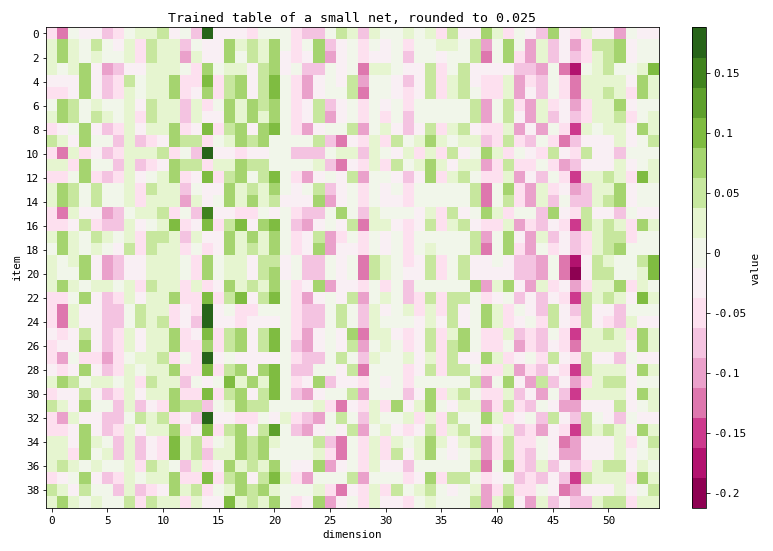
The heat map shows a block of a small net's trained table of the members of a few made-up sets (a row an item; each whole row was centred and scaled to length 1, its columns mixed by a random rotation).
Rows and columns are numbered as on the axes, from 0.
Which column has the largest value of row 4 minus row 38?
14
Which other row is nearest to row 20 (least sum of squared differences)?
3
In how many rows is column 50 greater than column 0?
29
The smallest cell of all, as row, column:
20, 47
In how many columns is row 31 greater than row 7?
21
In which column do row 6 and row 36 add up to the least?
39
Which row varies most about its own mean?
16
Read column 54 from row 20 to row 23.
0.1 0 0.025 0
